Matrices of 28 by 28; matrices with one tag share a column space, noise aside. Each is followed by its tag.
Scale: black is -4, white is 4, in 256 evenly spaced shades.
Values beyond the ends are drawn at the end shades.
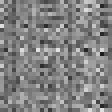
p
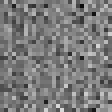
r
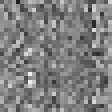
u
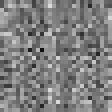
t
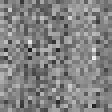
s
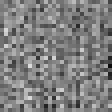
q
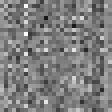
p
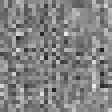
t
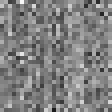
r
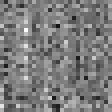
q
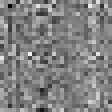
r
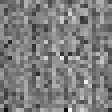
r
